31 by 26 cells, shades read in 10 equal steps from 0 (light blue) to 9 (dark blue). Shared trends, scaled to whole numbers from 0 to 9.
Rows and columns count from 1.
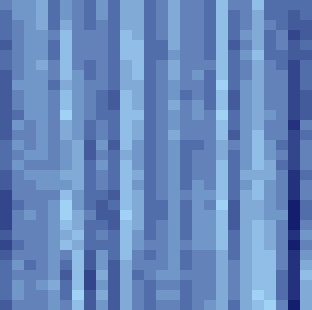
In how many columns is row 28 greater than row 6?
9
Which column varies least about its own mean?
13
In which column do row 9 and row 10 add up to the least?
19
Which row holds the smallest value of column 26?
28
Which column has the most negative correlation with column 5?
25
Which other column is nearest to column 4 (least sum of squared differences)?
3
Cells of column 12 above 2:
12
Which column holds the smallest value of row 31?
23
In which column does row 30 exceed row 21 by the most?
6
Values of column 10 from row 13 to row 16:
5 5 6 5
